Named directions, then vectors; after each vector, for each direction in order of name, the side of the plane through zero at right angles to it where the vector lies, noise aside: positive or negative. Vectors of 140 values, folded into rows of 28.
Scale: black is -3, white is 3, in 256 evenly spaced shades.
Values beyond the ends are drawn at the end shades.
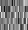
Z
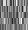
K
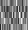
positive, positive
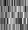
negative, positive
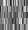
positive, negative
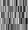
negative, negative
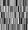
negative, negative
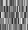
positive, positive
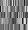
positive, negative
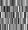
positive, positive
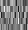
negative, negative
